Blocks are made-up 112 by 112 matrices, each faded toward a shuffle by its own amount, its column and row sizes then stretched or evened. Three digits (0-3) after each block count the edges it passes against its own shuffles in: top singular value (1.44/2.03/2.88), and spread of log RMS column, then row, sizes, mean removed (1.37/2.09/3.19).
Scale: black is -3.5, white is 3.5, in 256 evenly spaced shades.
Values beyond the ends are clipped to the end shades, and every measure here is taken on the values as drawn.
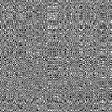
3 2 2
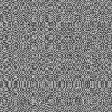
3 1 1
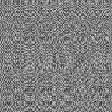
3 1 2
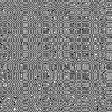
3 0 0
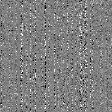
1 3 0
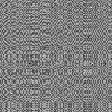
3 2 1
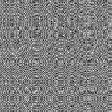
3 1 1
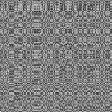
3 0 3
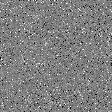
0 0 1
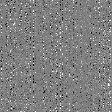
0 3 0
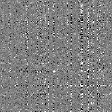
2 3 2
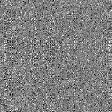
2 2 1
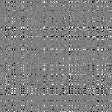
3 3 3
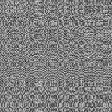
3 0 1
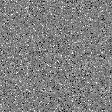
1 1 0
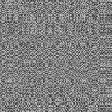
3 1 2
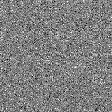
2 0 0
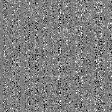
0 3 0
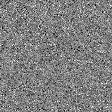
0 0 1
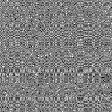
3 0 2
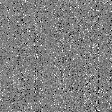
1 2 0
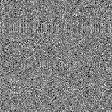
2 0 1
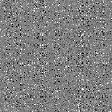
2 2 1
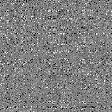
2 1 2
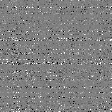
0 2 3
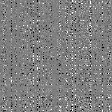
0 3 2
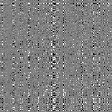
3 3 2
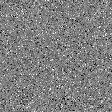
1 0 0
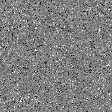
0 1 1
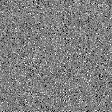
1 1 1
